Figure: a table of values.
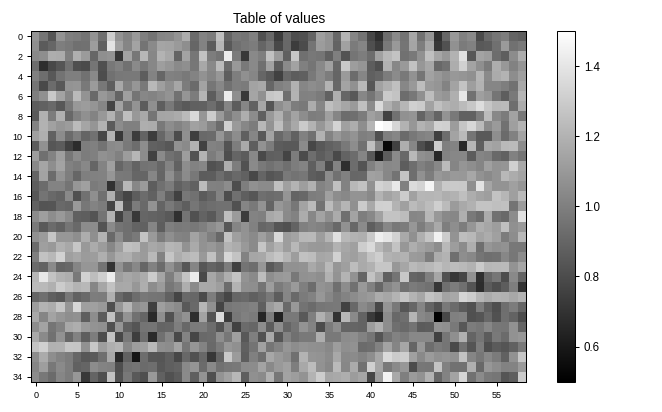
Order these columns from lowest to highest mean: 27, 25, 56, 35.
25, 27, 56, 35
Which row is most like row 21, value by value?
22
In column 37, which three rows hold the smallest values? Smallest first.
13, 27, 2
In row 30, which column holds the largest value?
9
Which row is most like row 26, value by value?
16
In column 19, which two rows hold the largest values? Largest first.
24, 8
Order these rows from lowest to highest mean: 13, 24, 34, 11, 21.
11, 13, 34, 24, 21
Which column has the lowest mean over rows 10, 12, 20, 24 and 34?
56
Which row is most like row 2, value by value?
6
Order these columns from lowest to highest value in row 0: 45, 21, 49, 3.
49, 21, 3, 45
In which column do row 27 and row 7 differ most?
41
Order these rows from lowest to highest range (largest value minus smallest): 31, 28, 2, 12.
31, 12, 2, 28
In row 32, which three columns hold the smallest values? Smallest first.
12, 10, 21
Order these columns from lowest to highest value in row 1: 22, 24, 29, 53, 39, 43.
29, 53, 24, 39, 43, 22
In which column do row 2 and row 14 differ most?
23
